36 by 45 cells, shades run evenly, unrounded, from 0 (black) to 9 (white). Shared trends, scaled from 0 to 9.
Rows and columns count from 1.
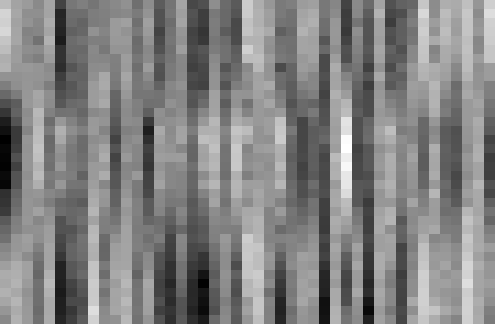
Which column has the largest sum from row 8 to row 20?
32
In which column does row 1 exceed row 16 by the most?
1
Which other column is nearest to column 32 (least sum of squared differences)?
22
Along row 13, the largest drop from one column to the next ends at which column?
33
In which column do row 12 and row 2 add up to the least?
6
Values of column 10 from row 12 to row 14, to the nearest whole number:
6 5 5
